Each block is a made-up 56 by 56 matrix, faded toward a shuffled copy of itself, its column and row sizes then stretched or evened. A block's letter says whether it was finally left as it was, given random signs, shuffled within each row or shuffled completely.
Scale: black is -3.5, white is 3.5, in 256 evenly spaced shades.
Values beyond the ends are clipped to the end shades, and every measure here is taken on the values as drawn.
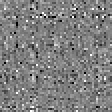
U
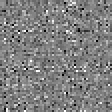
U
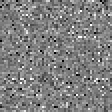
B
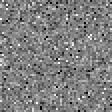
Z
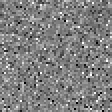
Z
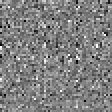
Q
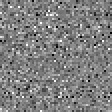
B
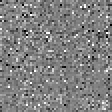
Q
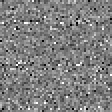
B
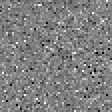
Z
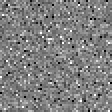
Z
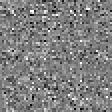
U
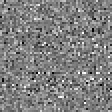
B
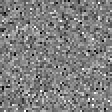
Z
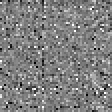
Q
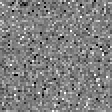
Z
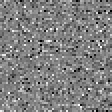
B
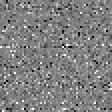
B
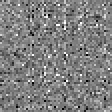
U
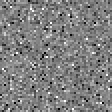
Z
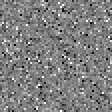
Z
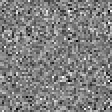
U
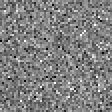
Z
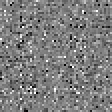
Q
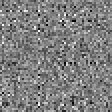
U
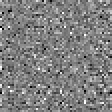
U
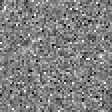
Z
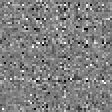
U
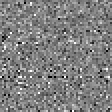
Q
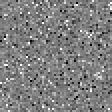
Z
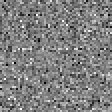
B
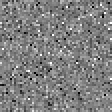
Z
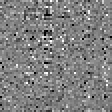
U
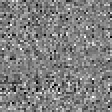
U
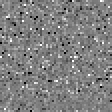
Z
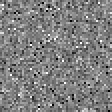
Z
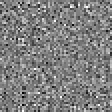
U
